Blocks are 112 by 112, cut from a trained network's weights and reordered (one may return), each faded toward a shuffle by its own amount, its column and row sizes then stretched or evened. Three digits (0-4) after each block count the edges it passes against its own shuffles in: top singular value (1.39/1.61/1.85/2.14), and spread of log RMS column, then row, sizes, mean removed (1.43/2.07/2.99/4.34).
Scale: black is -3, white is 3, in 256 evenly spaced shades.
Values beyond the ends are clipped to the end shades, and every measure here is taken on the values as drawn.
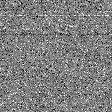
0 0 0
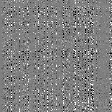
1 4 2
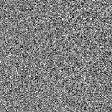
2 1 1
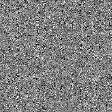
0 2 1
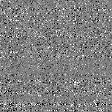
0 1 3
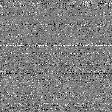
1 0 3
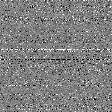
2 0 3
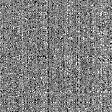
3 1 2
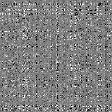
2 3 3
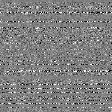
2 0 4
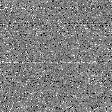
0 0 2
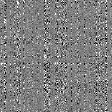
2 4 2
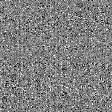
0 0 2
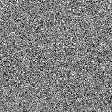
1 0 1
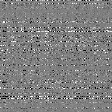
2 1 4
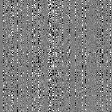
3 4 2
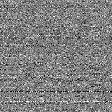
3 0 2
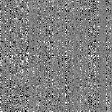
0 4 2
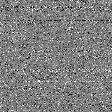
0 0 2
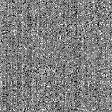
2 0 2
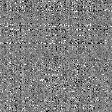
1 2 3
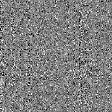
1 3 1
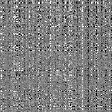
4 3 3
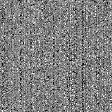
2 2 0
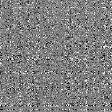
1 3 3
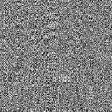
3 2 0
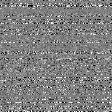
0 0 4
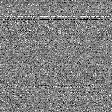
3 0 2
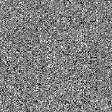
1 2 2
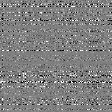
3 2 4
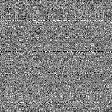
3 0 2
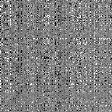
3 3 3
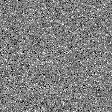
0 0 1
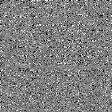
0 1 3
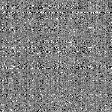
2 1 3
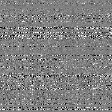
0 2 4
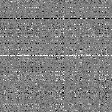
4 2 3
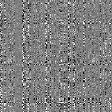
4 4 2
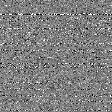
1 0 3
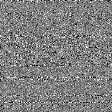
1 0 3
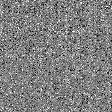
0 0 1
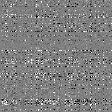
1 3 4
